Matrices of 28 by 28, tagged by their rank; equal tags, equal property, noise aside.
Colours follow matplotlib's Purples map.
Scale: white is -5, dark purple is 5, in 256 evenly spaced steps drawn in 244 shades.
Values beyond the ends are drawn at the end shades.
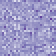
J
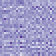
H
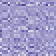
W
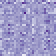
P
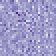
P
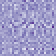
H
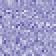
P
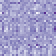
W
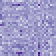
J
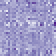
J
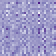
W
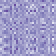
W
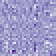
J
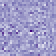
J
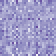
J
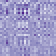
H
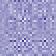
W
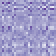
H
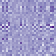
H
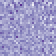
P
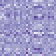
W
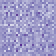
P
